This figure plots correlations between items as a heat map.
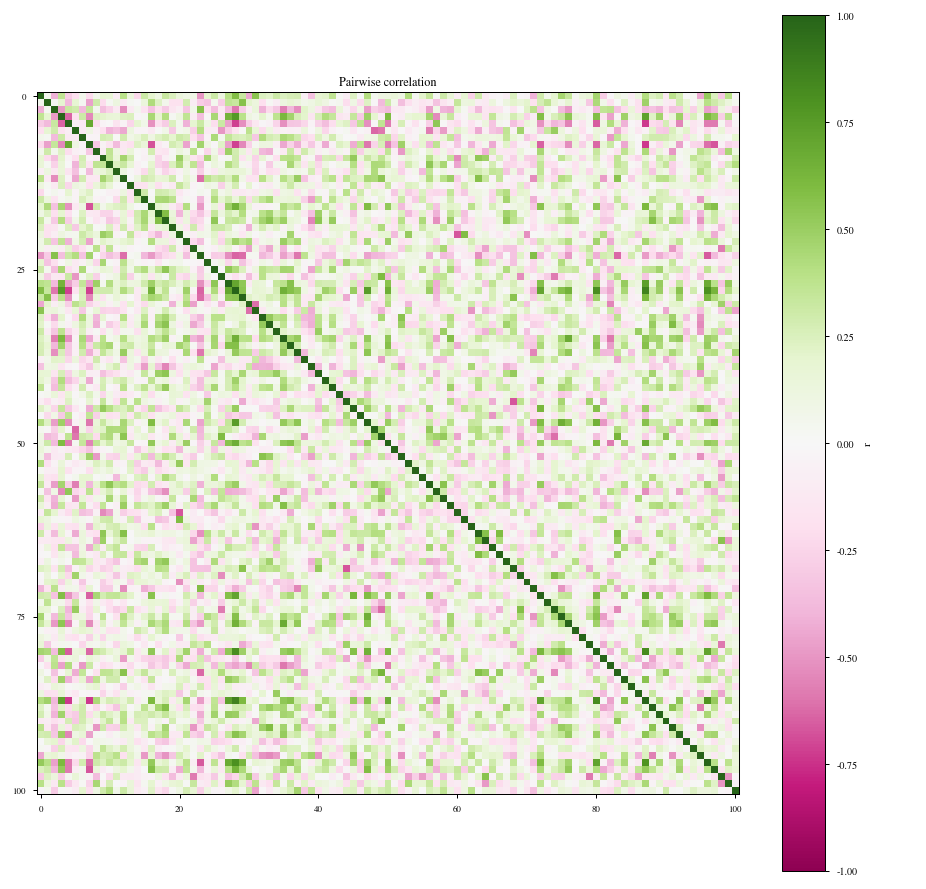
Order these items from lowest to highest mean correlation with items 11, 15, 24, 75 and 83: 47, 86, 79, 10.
86, 79, 10, 47
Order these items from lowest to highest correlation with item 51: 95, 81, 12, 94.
81, 95, 94, 12
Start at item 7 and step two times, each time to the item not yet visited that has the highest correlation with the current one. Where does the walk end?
57
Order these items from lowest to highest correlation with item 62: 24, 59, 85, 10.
85, 24, 59, 10
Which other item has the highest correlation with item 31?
0
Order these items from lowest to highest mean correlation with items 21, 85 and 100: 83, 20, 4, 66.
4, 66, 83, 20
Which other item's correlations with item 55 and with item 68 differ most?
44
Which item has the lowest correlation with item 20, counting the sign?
60
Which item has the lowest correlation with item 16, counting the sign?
7
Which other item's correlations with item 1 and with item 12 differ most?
49
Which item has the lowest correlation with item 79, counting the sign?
98
